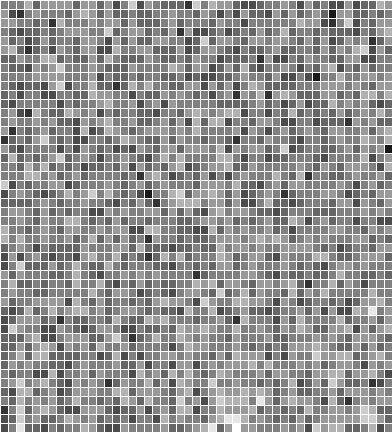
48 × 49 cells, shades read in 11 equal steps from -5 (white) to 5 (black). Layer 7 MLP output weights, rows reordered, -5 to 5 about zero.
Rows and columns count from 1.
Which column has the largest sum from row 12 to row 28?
19
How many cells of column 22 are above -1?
35
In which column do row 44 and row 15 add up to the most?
2
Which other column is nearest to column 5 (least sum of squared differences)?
21
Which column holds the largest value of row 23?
20
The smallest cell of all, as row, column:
48, 30
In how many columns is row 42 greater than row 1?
18
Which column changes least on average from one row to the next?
40
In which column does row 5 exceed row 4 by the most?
14
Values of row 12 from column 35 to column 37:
0 2 1
